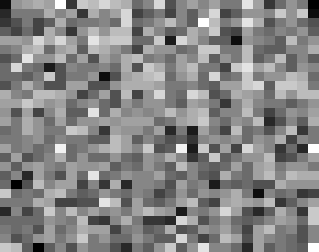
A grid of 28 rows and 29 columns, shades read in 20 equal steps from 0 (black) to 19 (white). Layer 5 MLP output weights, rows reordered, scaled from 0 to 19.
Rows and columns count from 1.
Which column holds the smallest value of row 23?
26
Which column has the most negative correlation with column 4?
16
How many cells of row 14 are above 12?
5
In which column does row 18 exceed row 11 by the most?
20
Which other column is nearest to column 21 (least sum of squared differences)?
13
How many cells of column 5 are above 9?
18
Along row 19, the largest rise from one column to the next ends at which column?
17
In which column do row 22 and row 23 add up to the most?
10
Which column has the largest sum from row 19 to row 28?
29
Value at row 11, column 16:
9
